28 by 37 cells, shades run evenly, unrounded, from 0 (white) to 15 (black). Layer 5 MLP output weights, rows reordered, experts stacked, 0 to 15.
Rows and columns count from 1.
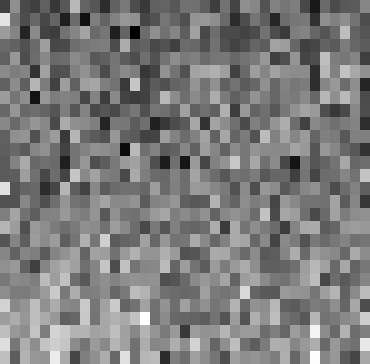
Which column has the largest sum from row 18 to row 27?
19
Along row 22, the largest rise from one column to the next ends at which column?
33
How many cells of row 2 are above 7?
29
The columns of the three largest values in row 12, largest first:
13, 37, 7
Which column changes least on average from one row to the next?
36
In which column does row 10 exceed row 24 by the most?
11
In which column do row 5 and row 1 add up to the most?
32
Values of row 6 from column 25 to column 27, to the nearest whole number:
9 6 7
